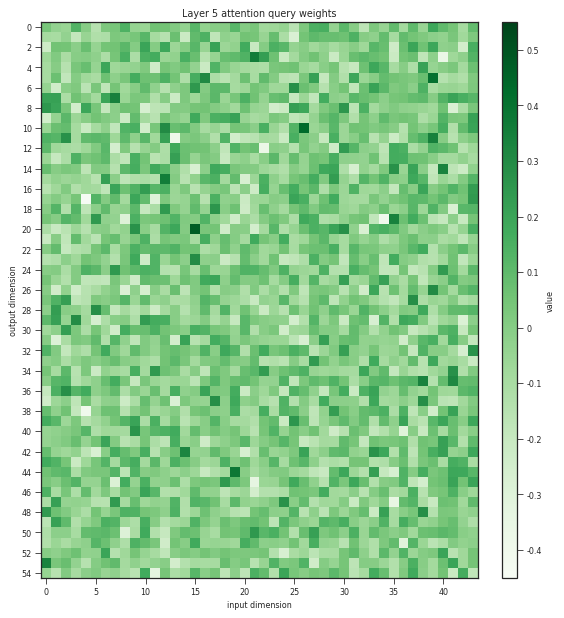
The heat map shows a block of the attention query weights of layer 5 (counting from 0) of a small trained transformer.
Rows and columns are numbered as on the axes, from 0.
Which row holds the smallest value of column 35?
47
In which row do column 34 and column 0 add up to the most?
48
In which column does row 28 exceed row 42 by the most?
5
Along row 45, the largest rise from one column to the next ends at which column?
8
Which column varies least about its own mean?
23
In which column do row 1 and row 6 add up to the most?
15
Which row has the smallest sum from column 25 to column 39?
40
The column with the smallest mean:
4
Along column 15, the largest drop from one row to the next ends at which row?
21
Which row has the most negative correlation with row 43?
54
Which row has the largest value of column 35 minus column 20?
19
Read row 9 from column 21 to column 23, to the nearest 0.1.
-0.1 -0.1 0
